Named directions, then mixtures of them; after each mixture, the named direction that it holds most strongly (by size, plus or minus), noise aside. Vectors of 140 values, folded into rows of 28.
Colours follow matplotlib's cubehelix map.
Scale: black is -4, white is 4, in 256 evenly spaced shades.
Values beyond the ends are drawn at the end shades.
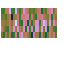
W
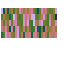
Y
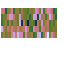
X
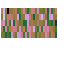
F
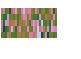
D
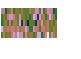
X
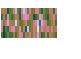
D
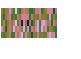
W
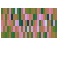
W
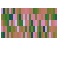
Y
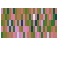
X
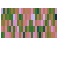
Y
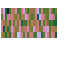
F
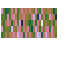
X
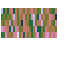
Y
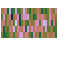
W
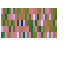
X
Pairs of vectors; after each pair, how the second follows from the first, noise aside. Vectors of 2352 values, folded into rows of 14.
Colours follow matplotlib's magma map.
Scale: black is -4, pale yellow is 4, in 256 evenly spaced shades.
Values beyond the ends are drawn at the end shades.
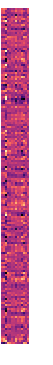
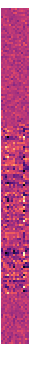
reversed, partly zeroed.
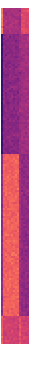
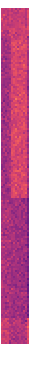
reversed, shrunk.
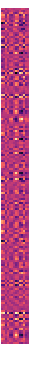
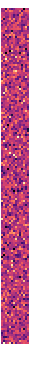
shuffled.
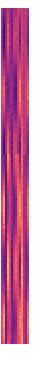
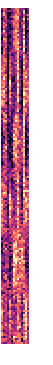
reversed, negated, scaled up.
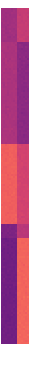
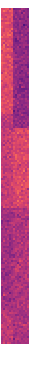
reversed, shrunk.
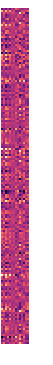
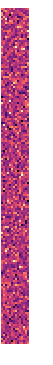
shuffled.
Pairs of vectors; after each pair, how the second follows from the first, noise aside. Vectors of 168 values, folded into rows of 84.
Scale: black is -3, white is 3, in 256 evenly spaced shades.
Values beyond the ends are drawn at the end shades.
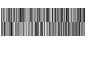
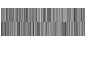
reversed, shrunk.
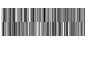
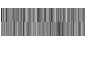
wrapped around, negated, shrunk.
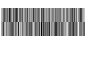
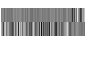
partly zeroed.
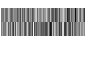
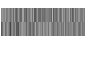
reversed, shrunk.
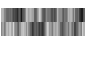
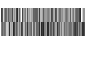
sign-scrambled.
